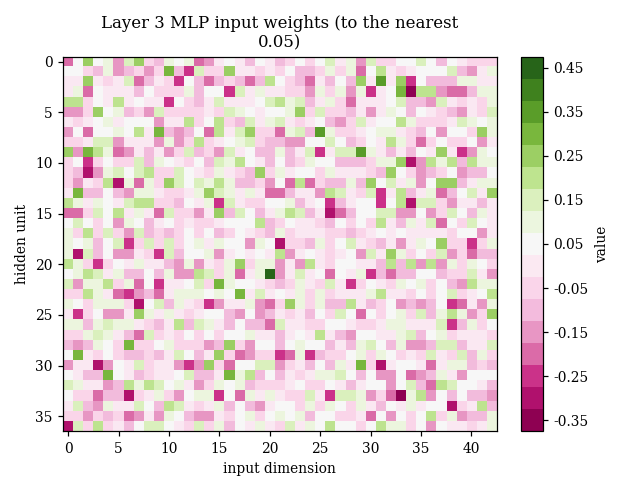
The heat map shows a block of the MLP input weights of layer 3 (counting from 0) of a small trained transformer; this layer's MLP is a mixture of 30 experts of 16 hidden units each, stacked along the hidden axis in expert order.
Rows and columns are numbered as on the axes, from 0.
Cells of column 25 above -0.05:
26
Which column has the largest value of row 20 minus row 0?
0
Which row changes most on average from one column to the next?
12
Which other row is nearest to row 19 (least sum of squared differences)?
17
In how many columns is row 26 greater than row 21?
17
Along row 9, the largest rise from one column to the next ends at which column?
2
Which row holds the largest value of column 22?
24
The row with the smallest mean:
33
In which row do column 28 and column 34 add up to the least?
3
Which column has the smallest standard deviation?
27
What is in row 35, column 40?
-0.1
